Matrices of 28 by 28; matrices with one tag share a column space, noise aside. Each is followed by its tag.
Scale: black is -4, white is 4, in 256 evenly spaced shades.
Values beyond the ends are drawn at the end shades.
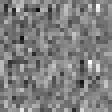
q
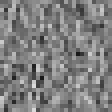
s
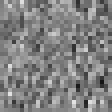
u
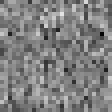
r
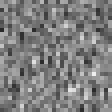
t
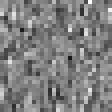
r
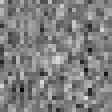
t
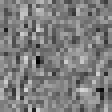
t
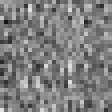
q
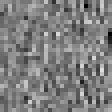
u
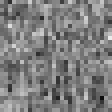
r
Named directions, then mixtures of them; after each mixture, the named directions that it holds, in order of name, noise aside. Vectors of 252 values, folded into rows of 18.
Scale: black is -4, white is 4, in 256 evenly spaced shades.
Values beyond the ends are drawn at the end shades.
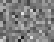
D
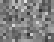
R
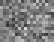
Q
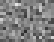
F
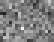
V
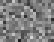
D, F.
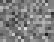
D, Q.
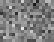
Q, V.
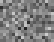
D, Q.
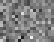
D.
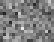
V.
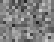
R.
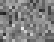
R, V.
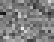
F, V.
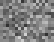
Q.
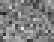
V.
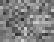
Q, R.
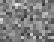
F, R.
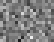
D.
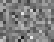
D.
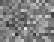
Q.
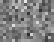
R.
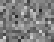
D, R.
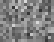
R.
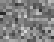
F, V.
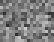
Q, V.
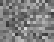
Q.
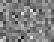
D.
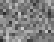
D, V.
